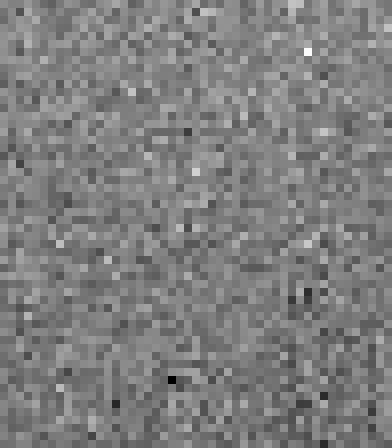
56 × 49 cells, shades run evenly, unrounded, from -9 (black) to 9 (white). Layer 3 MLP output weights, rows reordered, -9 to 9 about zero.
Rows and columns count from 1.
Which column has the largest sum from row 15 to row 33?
25
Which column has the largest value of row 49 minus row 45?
4
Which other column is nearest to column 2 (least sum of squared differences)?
6
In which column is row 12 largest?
17
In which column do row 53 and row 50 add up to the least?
41
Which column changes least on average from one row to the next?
30
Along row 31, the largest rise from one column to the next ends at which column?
8
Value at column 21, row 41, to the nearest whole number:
0
